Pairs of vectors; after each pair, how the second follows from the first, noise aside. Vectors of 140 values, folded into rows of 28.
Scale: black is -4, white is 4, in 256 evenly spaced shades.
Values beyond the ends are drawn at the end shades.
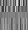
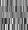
reversed.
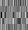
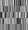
copied.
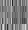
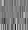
reversed, partly zeroed.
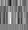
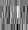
reversed.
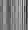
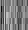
reversed.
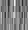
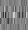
reversed, partly zeroed.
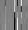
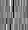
reversed.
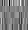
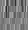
reversed, partly zeroed.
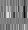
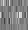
reversed, partly zeroed.
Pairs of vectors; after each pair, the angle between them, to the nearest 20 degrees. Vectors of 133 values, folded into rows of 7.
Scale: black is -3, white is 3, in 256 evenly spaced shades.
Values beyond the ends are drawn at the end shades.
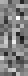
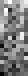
100 degrees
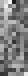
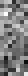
60 degrees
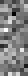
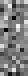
120 degrees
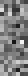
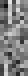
100 degrees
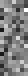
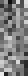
120 degrees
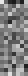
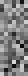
40 degrees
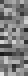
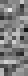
40 degrees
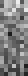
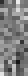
80 degrees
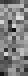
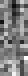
100 degrees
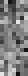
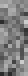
120 degrees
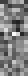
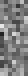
40 degrees
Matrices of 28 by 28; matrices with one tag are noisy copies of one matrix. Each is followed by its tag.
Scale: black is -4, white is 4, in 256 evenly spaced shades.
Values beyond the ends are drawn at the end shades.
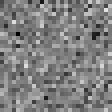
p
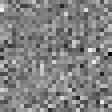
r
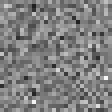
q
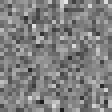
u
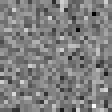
u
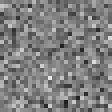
r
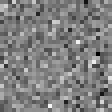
r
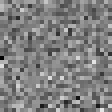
r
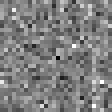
u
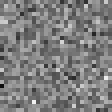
q
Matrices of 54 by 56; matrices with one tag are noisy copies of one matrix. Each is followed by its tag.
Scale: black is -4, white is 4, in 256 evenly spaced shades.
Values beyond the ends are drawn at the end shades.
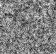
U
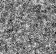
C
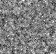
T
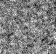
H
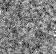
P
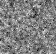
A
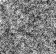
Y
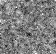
Y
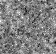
Y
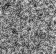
P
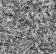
U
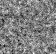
T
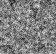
A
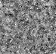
U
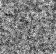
U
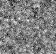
A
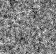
A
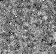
H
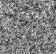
U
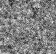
A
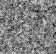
C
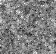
Y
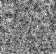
U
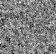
T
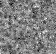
A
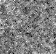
Y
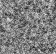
U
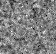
A
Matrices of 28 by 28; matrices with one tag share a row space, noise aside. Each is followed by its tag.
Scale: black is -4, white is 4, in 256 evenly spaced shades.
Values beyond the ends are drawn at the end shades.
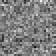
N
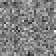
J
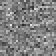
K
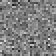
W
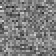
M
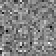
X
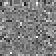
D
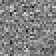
K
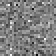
K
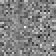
N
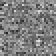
M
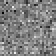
N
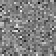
X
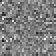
D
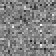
N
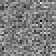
N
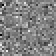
X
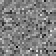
D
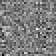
D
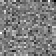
W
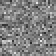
D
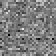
M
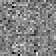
W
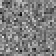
X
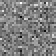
N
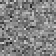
K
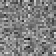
J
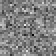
K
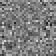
D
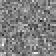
N
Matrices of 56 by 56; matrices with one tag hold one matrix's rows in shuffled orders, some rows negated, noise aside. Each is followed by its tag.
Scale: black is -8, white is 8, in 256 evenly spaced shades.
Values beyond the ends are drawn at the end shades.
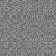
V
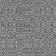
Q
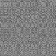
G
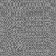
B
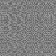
V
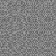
V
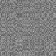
Q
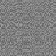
Q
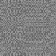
B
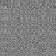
G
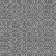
V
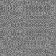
B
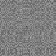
Q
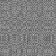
V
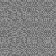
V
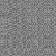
V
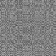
Q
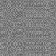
B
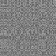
G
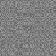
Q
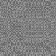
B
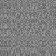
G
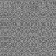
G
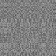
G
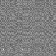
Q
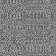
B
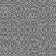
G
